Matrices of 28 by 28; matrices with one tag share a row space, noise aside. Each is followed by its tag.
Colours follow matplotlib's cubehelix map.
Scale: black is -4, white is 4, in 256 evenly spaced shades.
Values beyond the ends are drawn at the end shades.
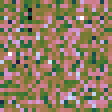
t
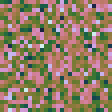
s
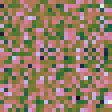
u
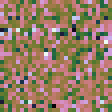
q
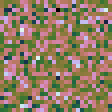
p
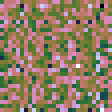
q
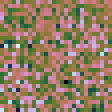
t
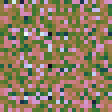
s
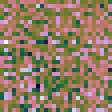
p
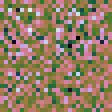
t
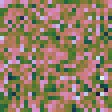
q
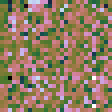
s
